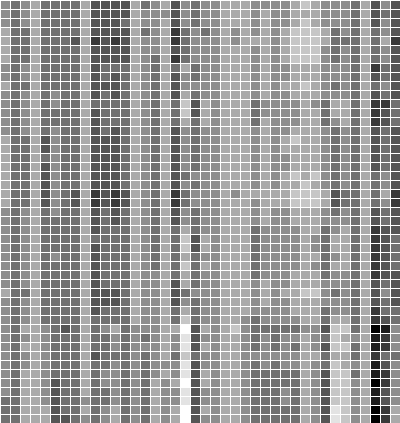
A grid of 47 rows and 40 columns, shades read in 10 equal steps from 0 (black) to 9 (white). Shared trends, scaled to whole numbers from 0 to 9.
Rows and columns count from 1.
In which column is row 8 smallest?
38
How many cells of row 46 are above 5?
16
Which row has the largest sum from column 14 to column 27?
37
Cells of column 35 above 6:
8
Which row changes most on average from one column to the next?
46
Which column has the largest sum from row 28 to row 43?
19
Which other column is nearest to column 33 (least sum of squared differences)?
26
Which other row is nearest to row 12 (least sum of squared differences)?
27
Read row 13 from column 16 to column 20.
4 6 4 7 3
